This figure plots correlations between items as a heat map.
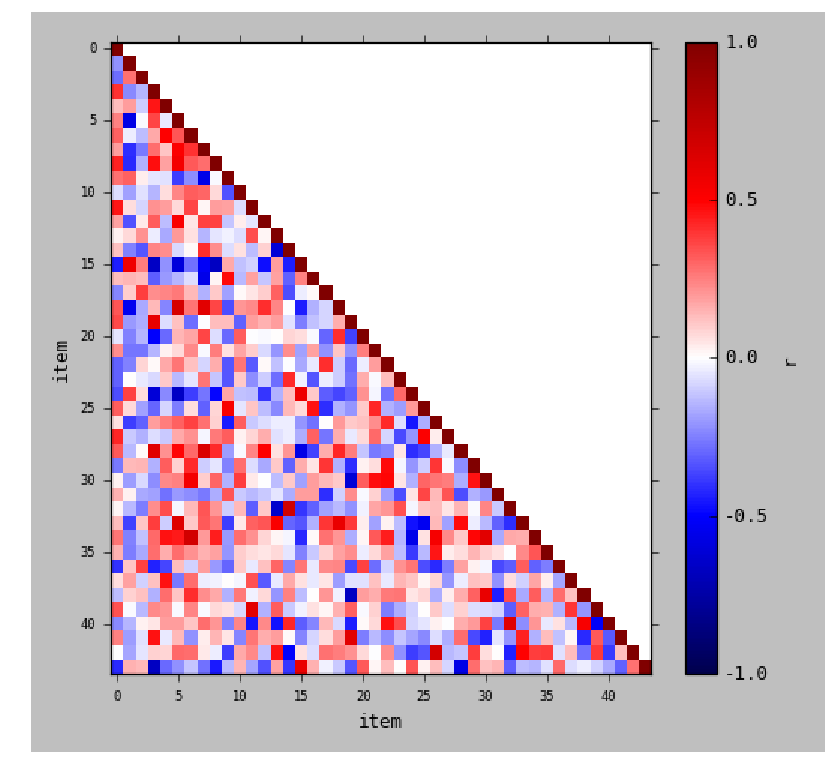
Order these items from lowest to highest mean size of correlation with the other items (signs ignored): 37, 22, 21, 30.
37, 21, 22, 30
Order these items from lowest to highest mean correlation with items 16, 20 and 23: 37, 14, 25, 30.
37, 14, 25, 30
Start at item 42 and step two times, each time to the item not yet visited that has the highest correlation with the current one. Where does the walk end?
34
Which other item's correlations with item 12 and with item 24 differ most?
5
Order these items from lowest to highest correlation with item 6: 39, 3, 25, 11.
25, 3, 39, 11
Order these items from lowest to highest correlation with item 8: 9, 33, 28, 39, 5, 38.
9, 39, 38, 33, 28, 5
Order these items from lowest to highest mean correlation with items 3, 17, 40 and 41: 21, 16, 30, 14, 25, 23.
25, 16, 21, 30, 23, 14
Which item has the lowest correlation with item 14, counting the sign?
13
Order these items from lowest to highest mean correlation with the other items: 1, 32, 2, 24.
24, 1, 2, 32
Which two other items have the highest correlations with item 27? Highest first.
25, 0
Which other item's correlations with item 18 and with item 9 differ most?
7
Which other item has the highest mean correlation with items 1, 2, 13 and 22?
17
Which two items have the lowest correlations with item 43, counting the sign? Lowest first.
3, 28
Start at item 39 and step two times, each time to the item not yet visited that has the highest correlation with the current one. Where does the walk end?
0
